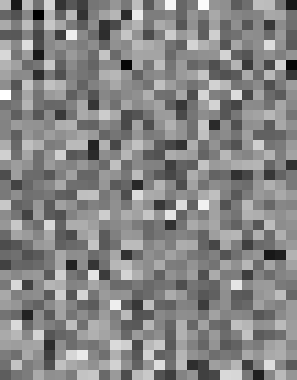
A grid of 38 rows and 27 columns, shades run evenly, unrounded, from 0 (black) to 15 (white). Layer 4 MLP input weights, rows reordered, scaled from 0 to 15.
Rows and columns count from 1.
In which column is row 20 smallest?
12
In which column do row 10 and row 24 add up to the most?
22
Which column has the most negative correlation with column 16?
2
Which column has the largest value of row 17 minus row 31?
19
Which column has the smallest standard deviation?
18
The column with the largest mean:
11
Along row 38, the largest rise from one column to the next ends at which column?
21
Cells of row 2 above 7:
19
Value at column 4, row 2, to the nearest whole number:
0
